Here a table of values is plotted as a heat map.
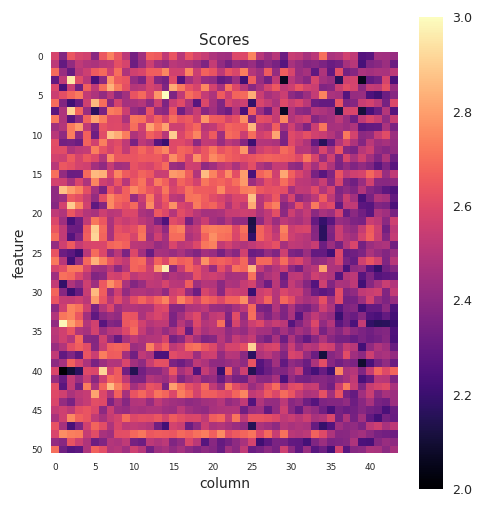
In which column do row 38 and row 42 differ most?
13
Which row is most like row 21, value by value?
47
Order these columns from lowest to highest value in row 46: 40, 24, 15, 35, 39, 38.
40, 38, 39, 24, 35, 15
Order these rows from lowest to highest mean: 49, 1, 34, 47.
49, 1, 47, 34
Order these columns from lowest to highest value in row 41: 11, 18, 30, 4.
11, 30, 18, 4
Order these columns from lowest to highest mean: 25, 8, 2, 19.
25, 2, 19, 8
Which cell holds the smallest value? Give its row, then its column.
40, 1
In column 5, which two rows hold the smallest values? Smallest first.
7, 3
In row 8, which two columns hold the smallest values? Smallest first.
2, 38
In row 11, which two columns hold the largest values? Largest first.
6, 4
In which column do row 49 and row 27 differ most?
14
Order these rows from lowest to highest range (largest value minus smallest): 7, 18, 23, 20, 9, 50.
20, 50, 9, 18, 23, 7
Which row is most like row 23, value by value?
22
